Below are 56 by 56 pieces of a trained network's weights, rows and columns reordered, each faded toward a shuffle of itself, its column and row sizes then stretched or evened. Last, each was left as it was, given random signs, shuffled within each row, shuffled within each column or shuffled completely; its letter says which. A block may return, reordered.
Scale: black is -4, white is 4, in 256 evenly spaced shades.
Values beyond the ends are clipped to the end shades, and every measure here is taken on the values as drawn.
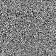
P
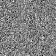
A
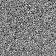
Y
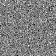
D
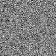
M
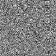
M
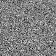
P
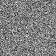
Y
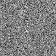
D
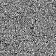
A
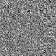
M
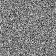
P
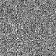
M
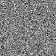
D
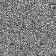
A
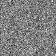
P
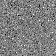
Y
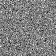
Y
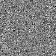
A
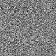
M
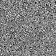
P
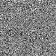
A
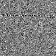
A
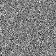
D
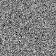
D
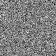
Y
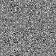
A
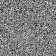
P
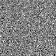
A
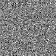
M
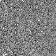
A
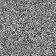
P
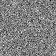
Y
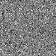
A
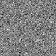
M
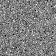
Y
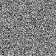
M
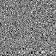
M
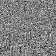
P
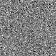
P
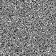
P
